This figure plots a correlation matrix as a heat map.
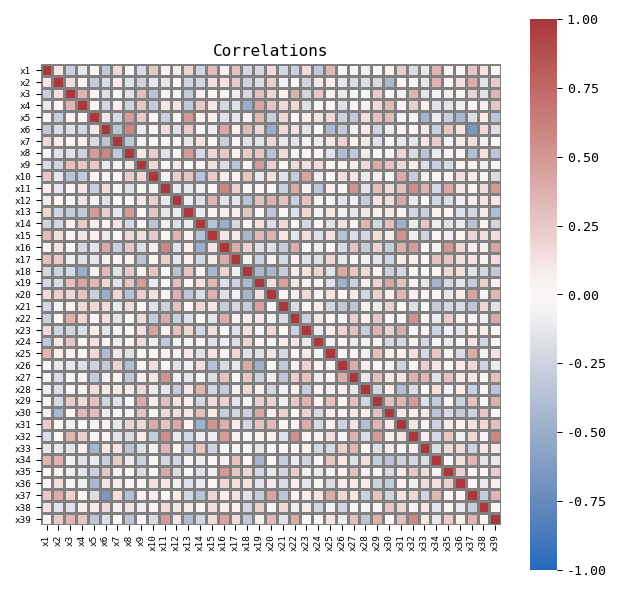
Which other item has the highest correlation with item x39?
x32
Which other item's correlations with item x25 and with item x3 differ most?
x1
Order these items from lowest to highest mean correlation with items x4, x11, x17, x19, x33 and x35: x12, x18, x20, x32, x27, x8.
x18, x8, x12, x20, x27, x32
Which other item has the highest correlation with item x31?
x15
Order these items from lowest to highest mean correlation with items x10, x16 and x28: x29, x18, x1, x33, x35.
x33, x29, x1, x35, x18
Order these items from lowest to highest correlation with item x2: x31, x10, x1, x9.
x9, x10, x31, x1
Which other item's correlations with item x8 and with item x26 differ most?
x6
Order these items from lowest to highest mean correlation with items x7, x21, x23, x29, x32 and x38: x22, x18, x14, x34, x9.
x34, x18, x14, x22, x9
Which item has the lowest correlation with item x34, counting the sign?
x19
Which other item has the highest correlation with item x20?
x37
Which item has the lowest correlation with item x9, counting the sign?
x17
